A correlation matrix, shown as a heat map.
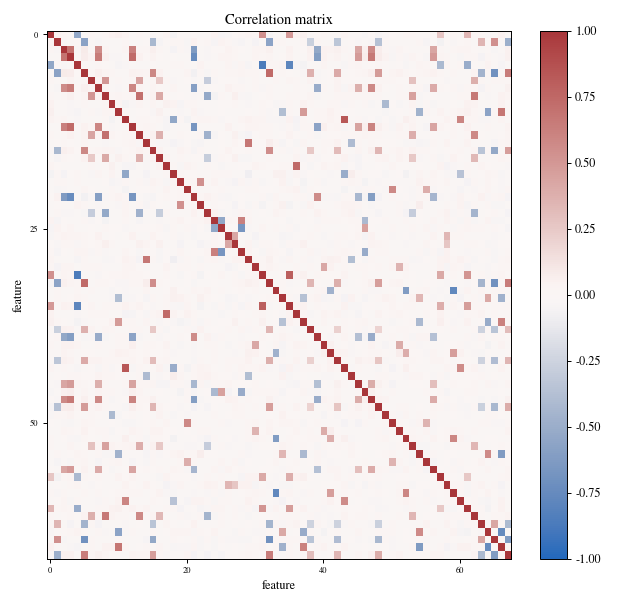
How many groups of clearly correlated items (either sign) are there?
15
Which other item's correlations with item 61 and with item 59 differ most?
33
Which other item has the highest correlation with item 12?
3
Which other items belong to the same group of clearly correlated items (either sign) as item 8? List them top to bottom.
6, 13, 16, 23, 53, 62
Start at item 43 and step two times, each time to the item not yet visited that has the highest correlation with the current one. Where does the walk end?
60
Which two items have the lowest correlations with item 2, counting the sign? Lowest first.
21, 39
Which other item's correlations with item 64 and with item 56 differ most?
66
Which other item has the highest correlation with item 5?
32
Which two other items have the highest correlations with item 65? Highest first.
1, 63
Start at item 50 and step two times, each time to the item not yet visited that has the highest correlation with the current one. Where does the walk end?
55
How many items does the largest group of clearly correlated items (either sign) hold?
10
